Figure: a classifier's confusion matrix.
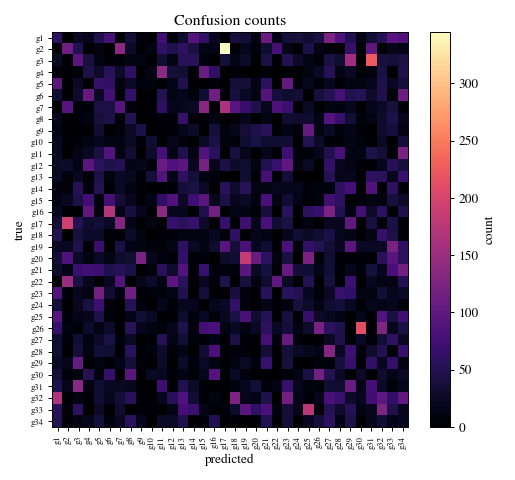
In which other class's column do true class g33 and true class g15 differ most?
g25
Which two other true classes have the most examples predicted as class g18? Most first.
g32, g7
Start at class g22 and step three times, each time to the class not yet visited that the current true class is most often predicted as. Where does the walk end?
g7
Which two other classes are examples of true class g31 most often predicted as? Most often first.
g3, g29
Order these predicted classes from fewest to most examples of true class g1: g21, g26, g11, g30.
g30, g26, g11, g21
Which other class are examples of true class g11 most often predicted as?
g34
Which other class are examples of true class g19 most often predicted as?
g33
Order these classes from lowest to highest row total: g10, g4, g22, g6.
g10, g4, g22, g6
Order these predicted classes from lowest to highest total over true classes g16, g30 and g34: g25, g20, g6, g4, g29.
g20, g29, g25, g4, g6
